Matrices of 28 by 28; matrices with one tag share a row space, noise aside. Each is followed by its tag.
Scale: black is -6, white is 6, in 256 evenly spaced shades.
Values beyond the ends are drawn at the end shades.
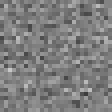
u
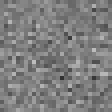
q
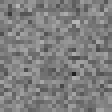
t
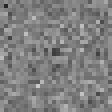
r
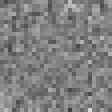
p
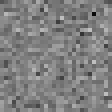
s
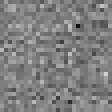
q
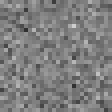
t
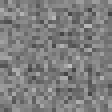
p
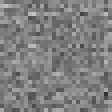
s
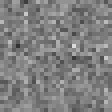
t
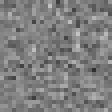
q
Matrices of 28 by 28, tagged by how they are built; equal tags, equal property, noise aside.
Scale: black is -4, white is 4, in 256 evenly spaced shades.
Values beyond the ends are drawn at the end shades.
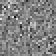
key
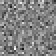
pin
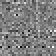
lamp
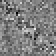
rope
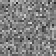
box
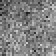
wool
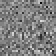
pin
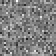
box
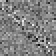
rope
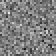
box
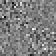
key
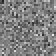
box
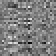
pin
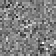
key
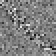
rope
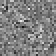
key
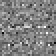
lamp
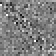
rope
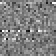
lamp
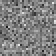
box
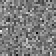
box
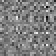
pin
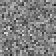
box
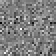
lamp
